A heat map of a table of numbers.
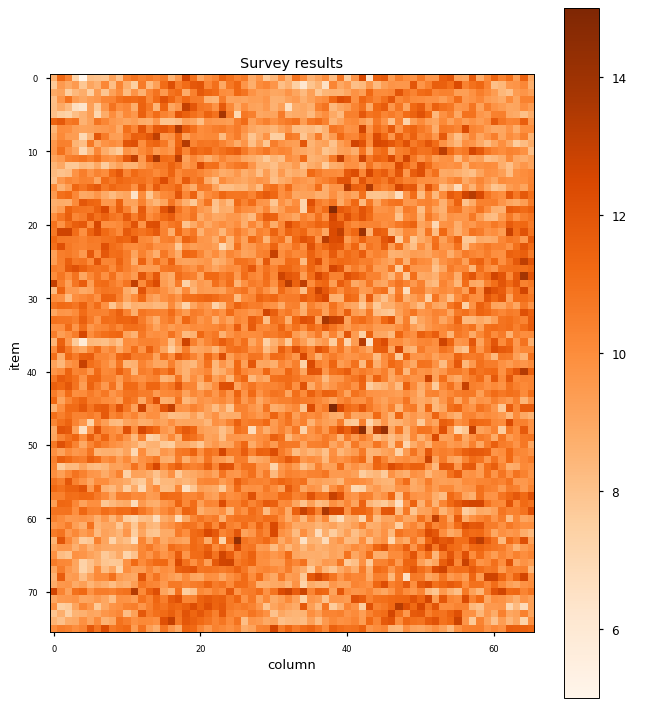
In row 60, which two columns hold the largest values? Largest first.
52, 55
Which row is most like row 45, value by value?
18
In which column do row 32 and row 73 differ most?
46
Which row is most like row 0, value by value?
36
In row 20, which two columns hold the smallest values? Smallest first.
52, 18
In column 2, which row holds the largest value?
21
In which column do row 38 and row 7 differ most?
34
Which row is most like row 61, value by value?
51
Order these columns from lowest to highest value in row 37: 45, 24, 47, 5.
5, 24, 45, 47
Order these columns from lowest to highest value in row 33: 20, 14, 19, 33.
14, 20, 19, 33
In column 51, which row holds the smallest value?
30
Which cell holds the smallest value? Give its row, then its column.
0, 4
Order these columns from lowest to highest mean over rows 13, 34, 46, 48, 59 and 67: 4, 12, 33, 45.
4, 33, 12, 45
